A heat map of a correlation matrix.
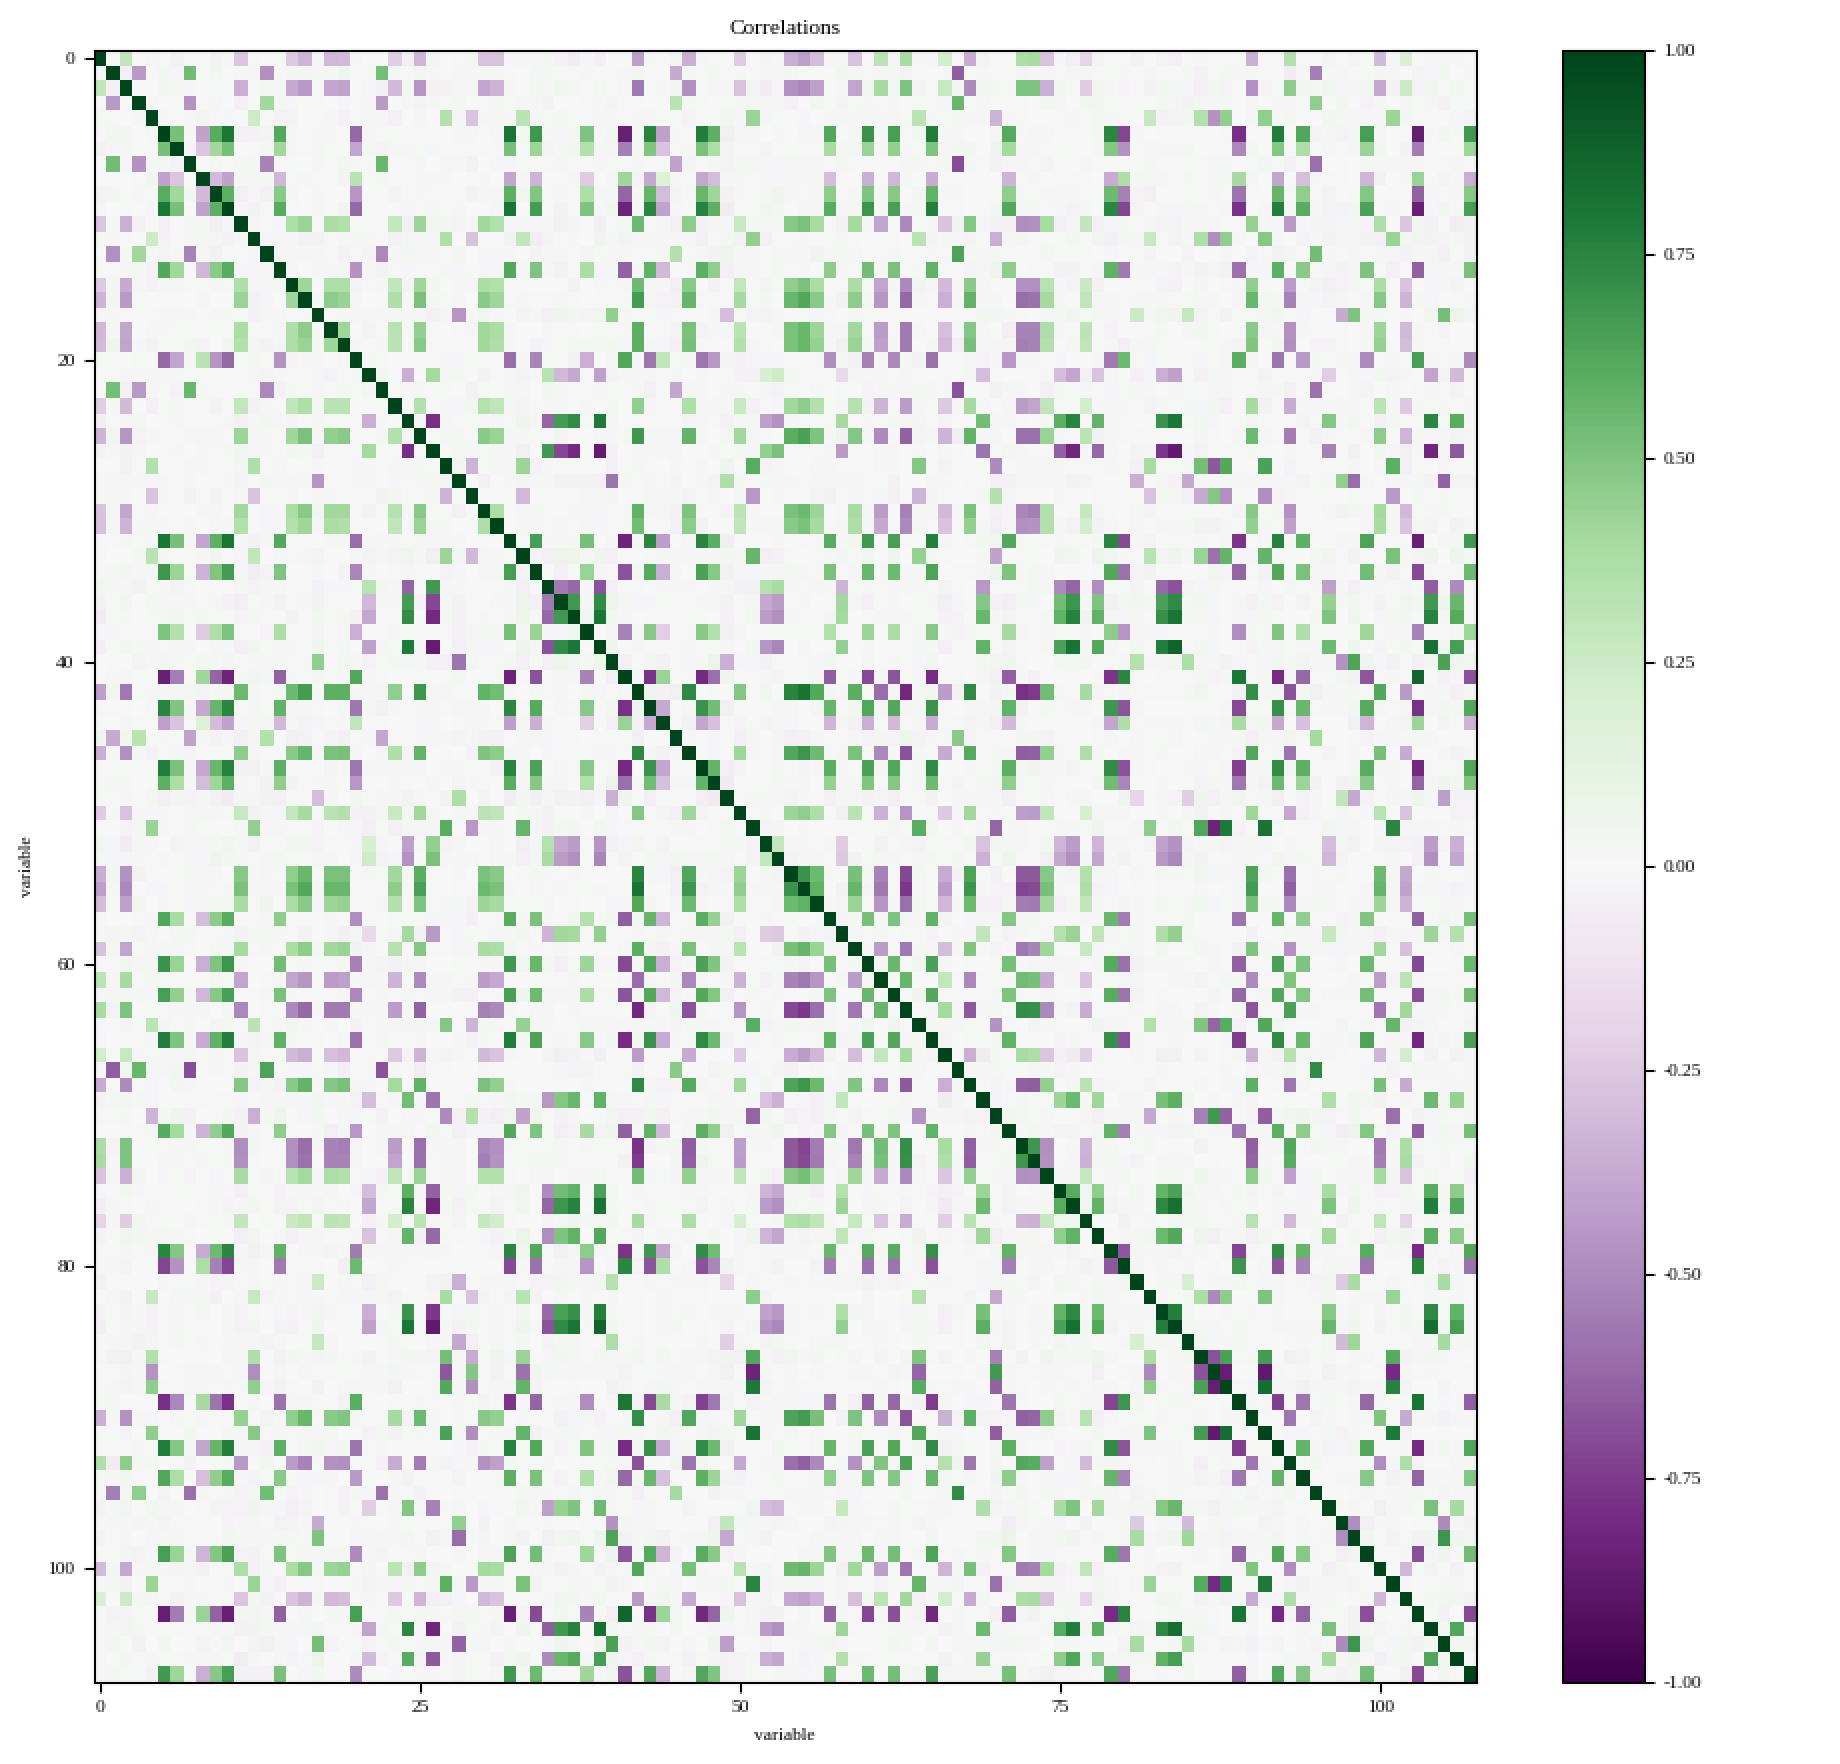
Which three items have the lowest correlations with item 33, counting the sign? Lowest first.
87, 70, 29
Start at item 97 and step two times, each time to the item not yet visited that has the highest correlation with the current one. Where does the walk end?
49
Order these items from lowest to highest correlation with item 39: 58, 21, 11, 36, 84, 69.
21, 11, 58, 69, 36, 84
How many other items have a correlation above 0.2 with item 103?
6
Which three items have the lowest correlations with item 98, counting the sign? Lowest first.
28, 97, 49
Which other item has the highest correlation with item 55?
42
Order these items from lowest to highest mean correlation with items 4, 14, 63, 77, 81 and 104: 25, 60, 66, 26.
26, 25, 66, 60
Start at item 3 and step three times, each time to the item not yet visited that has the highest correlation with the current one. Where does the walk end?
13
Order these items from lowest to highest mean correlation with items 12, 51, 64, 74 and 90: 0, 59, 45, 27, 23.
0, 45, 23, 59, 27
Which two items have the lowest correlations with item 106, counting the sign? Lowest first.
26, 35
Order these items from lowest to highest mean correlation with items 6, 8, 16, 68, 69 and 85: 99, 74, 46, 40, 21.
21, 99, 40, 74, 46
